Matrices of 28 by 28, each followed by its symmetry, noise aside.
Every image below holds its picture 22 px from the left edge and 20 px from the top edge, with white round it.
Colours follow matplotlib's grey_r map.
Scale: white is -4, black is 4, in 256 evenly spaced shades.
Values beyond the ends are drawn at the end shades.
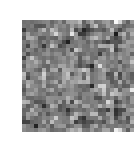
mirrored top to bottom.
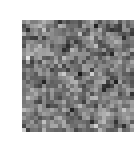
symmetric across the other diagonal.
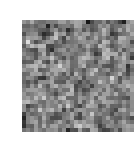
no symmetry.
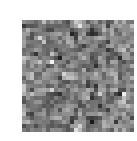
mirrored top to bottom.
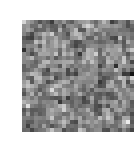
symmetric.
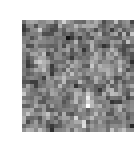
no symmetry.
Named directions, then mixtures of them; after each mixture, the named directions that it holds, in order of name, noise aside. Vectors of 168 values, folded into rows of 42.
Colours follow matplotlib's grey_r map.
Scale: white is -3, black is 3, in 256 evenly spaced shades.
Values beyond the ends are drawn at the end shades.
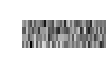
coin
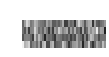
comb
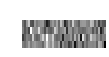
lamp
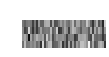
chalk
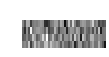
coin, lamp.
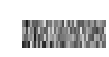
coin, comb.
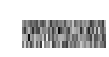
chalk, coin.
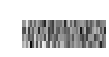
coin, comb.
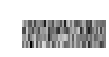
coin.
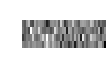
lamp.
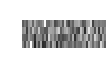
coin.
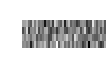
chalk, coin.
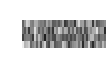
comb.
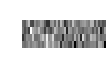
lamp.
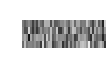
chalk.
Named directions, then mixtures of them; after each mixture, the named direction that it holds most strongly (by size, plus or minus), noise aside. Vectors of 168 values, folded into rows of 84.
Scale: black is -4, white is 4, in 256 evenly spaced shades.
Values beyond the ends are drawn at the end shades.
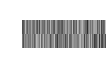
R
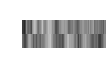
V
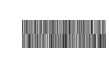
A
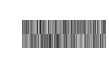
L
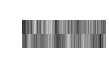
V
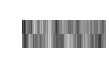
V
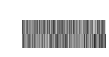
R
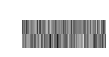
L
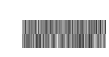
R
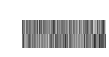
R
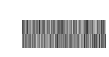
R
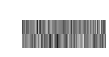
L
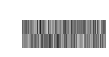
L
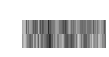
V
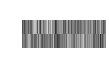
L
